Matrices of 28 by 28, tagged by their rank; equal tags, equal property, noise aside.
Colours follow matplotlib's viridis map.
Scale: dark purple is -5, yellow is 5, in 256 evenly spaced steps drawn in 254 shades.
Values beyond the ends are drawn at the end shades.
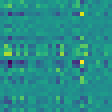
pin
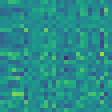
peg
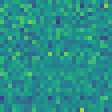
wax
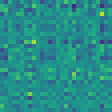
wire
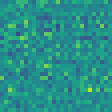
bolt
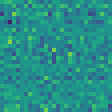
wax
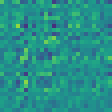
peg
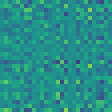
peg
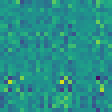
wire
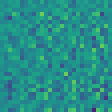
wire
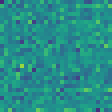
wax
